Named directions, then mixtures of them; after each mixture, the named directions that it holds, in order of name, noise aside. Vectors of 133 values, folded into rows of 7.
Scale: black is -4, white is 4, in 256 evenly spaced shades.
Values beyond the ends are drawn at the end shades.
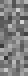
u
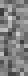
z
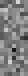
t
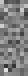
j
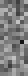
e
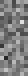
u.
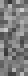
t, z.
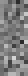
e, t.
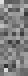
j.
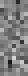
e, t, z.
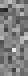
e, t.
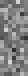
t.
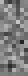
e, j, z.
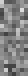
j, z.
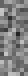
z.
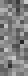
e.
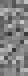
e, t, u.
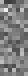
e, j, t.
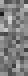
j, u, z.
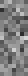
e, t, u.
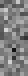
t.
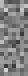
j.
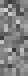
e, j, t.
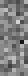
e.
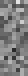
t, u.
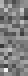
j, u.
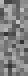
e, j, z.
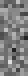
t.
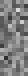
u.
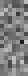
e, u.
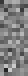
j.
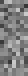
j, t, u.
